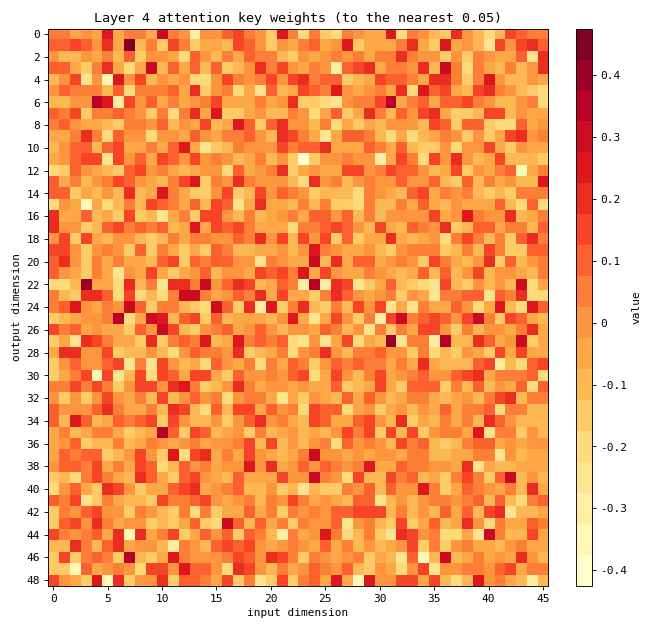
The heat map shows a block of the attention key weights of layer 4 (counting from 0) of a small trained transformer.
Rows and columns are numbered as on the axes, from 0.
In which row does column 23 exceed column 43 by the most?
24
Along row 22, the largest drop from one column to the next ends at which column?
25
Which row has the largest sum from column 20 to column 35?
4
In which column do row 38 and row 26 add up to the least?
39
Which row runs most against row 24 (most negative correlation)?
27
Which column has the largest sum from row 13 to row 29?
15
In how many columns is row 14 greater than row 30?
16
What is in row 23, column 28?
0
